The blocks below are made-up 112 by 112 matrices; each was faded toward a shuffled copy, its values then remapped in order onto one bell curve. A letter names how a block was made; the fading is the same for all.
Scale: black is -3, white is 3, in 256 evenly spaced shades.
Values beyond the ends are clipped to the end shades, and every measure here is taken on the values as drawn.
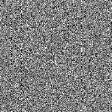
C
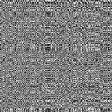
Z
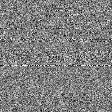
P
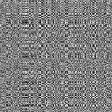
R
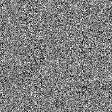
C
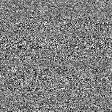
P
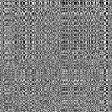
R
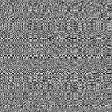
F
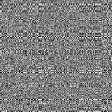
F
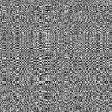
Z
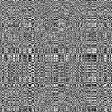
R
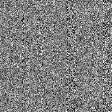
C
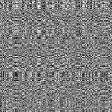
Z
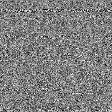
P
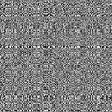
Z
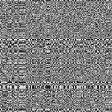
F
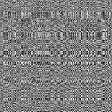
R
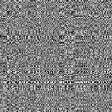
Z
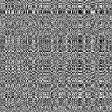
R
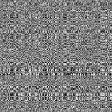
Z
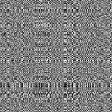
R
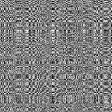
R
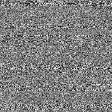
P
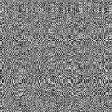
Z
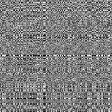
F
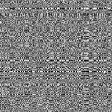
F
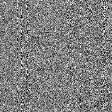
C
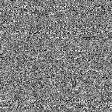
P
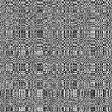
R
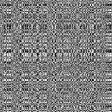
R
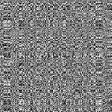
Z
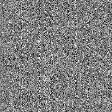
C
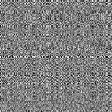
Z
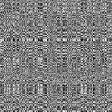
R
